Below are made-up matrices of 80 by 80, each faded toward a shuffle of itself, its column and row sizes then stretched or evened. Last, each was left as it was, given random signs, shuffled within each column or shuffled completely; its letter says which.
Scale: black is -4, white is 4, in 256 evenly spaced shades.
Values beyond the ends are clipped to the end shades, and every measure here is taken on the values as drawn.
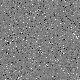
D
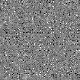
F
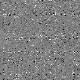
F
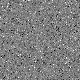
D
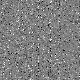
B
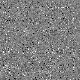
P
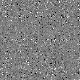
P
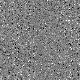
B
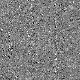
B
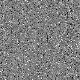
B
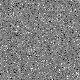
D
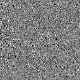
P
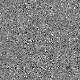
P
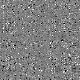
F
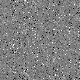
B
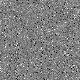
B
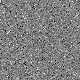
D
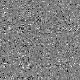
F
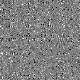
F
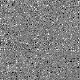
P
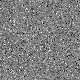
D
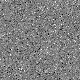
D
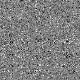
P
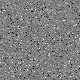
D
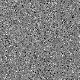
B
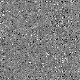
P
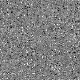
B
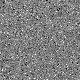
D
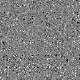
F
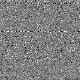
F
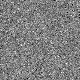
D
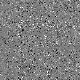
P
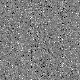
B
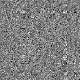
F
